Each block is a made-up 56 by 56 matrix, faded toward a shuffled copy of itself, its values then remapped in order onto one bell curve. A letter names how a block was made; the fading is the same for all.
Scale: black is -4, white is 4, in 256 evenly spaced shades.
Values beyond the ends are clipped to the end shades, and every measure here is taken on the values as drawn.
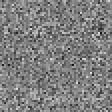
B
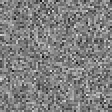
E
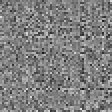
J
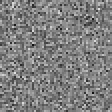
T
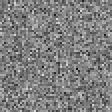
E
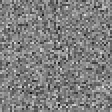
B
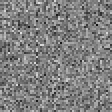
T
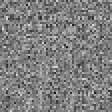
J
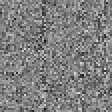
T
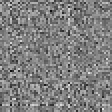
J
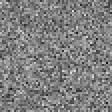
E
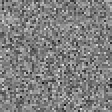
E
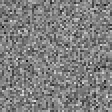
E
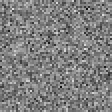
E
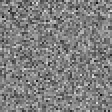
E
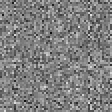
J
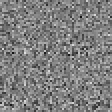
B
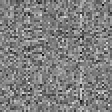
J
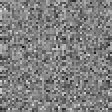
J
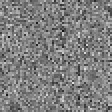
T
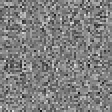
J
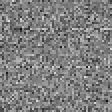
B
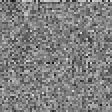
B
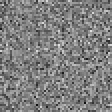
T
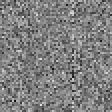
T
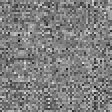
J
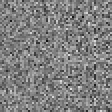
T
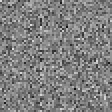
T
